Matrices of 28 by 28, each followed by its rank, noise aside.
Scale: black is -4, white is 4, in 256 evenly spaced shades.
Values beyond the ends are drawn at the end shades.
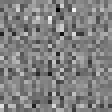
four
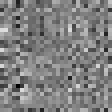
four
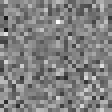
eight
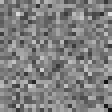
eight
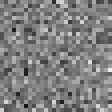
six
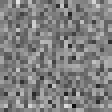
eight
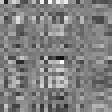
two
